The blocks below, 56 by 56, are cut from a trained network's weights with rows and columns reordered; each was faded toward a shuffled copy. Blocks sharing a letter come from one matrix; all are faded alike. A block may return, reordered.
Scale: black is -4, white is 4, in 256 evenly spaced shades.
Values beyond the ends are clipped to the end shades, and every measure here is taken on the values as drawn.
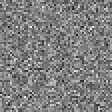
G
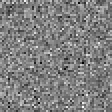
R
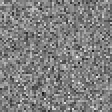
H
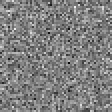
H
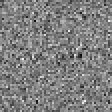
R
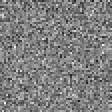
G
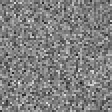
R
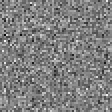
R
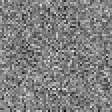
G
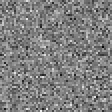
R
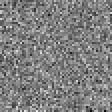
R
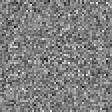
G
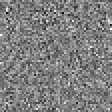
R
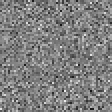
R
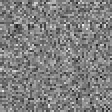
G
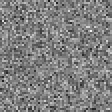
H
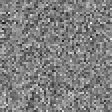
G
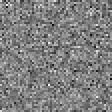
R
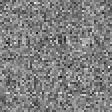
G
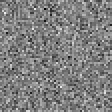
H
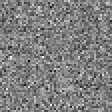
R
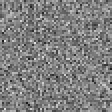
G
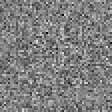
G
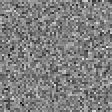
H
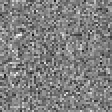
R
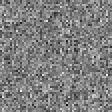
G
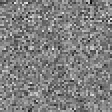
G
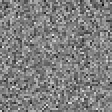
H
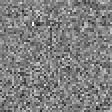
G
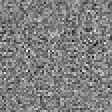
R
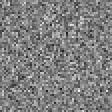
R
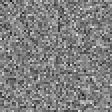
H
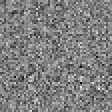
G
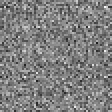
G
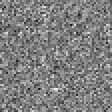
R
